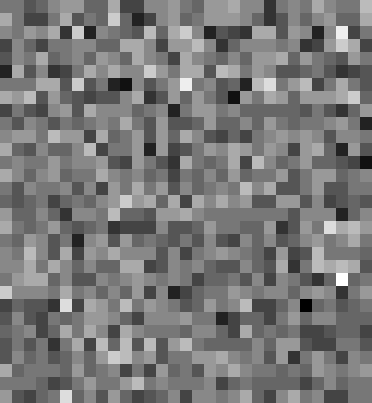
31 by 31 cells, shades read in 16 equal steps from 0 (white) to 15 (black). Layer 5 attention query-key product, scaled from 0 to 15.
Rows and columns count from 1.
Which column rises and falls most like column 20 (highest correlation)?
19
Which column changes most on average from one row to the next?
29
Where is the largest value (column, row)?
26, 24
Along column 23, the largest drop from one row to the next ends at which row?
3
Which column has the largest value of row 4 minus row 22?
4
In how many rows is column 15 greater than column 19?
13
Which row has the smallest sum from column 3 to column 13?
20
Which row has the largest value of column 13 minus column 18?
12
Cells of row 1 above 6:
22
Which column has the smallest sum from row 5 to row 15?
23
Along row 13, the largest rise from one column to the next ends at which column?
21
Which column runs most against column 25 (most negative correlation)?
27
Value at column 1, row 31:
6
